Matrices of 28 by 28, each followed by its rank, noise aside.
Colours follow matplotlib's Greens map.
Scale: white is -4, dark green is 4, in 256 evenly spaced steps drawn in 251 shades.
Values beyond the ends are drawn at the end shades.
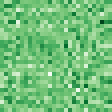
five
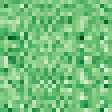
four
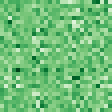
five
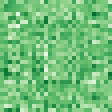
four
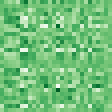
three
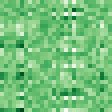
two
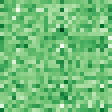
four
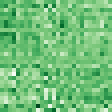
four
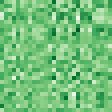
three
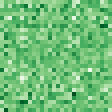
five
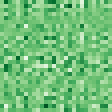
five
